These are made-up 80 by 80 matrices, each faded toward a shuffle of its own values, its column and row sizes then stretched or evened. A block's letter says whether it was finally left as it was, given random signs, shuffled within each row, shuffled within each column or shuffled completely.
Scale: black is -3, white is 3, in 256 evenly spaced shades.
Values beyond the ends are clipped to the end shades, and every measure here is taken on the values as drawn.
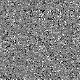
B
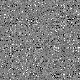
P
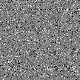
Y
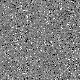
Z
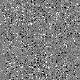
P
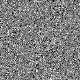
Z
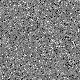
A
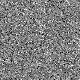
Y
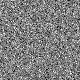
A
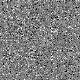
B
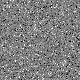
A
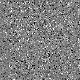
B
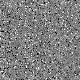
Z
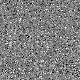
Y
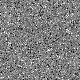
A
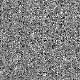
B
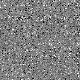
B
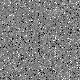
Z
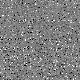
Y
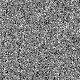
Z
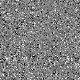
P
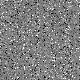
Z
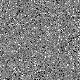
Z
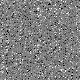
Z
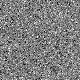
A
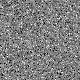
A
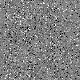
Z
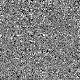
B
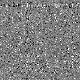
P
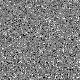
Y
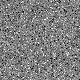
A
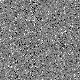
Z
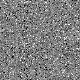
Z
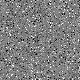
Z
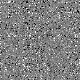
B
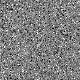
Z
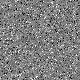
A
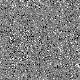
B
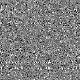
P
